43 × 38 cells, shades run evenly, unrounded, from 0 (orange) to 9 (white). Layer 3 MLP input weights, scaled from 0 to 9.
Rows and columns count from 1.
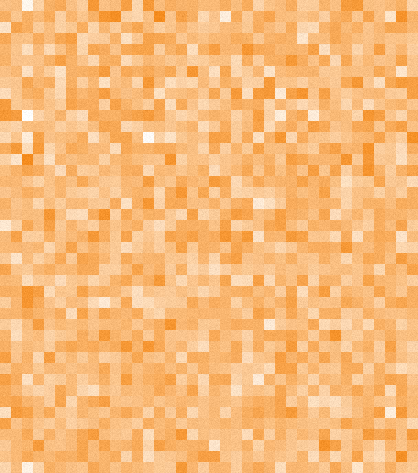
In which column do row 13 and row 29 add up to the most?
14
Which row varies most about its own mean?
11
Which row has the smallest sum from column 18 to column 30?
22
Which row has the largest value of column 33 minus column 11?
2
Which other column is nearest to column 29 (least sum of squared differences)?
7
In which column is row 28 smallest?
3
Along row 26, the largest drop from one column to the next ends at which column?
24
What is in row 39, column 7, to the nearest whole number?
5
